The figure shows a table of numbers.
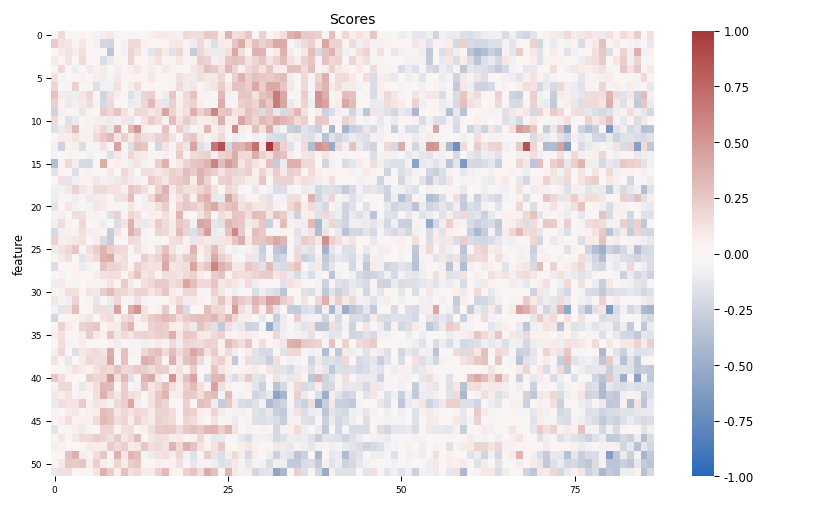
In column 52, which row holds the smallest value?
15
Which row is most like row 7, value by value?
8
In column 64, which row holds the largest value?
40
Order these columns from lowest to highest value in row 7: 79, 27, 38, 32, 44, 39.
44, 79, 27, 39, 38, 32
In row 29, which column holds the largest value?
19
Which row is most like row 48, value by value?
35
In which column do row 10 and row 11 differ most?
80
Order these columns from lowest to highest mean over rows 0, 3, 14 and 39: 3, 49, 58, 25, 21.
58, 49, 3, 21, 25
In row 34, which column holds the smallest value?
31
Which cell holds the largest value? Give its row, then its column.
13, 31
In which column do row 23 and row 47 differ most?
26
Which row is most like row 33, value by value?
46
